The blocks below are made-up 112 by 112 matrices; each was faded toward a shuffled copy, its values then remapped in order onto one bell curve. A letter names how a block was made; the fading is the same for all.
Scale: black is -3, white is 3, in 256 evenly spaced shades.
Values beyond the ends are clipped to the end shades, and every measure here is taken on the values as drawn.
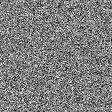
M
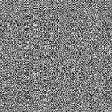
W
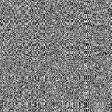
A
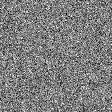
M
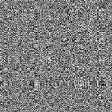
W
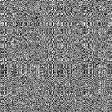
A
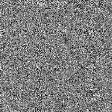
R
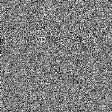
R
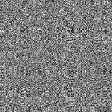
W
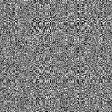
A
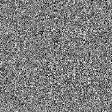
R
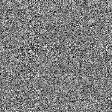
R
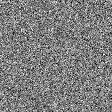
M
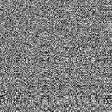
W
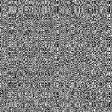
A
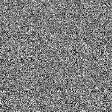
R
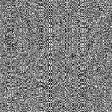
A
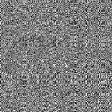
A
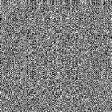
W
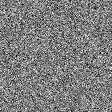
M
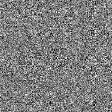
R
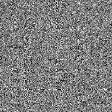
R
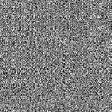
W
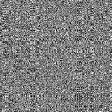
W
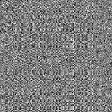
A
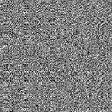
W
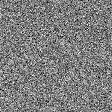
M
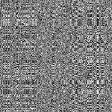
A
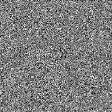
R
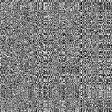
A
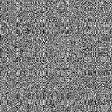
A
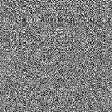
W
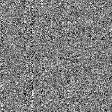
R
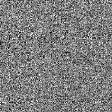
R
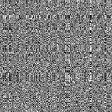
A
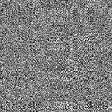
W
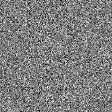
R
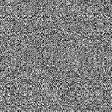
W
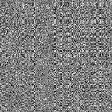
A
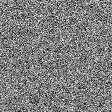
M
